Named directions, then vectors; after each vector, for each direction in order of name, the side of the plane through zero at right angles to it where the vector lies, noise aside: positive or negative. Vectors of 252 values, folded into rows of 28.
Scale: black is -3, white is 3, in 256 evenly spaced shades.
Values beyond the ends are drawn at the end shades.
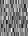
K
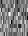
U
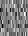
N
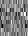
positive, positive, negative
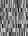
negative, positive, positive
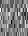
positive, negative, positive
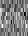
negative, negative, positive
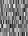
positive, positive, positive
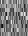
positive, positive, negative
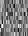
negative, negative, negative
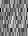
negative, positive, negative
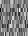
negative, positive, negative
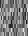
positive, negative, positive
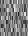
positive, positive, negative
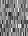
positive, negative, negative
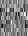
positive, positive, negative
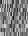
positive, negative, positive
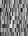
negative, positive, negative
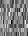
positive, negative, positive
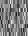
negative, positive, negative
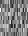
positive, negative, positive
